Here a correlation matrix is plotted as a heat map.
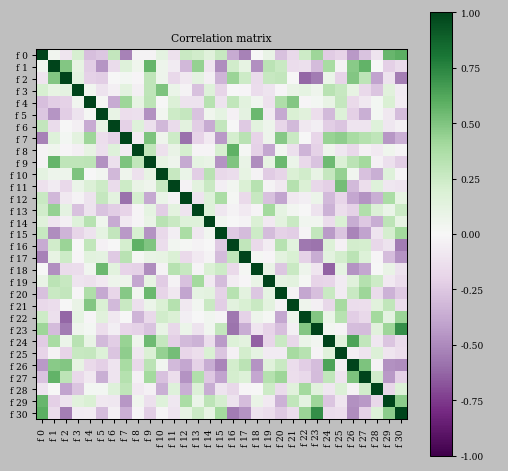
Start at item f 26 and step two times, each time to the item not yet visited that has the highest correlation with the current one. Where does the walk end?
f 9
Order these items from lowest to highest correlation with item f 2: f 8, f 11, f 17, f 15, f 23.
f 23, f 15, f 11, f 8, f 17
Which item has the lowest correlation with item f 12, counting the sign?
f 7
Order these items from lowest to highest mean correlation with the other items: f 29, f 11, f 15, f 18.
f 15, f 18, f 29, f 11
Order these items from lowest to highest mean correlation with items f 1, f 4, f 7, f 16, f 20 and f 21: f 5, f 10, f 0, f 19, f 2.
f 0, f 5, f 10, f 19, f 2
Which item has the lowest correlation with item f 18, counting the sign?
f 24
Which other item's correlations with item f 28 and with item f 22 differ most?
f 10
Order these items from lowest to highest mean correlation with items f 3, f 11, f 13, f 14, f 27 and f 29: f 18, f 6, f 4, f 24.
f 6, f 24, f 18, f 4
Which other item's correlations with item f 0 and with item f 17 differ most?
f 30
